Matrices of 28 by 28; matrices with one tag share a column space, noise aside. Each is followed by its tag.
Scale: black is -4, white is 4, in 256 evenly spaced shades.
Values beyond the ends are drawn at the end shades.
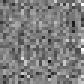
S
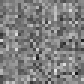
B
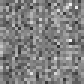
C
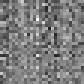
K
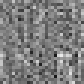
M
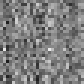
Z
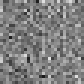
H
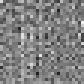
K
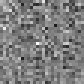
C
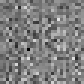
B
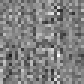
M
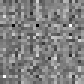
H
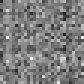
H
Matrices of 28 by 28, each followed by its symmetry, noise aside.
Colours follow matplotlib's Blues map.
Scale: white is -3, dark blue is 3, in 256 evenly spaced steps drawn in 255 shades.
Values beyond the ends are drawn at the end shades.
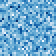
same after a half turn.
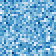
antisymmetric.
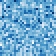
mirrored left to right.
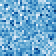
symmetric.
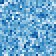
symmetric.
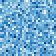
no symmetry.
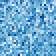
symmetric.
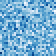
no symmetry.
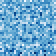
mirrored left to right.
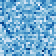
mirrored left to right.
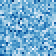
no symmetry.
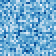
mirrored left to right.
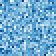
symmetric.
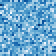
same after a half turn.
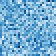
symmetric.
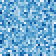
antisymmetric.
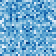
mirrored left to right.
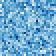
no symmetry.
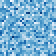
mirrored left to right.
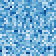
mirrored left to right.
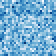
mirrored left to right.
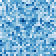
mirrored left to right.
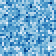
same after a half turn.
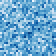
symmetric.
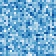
antisymmetric.
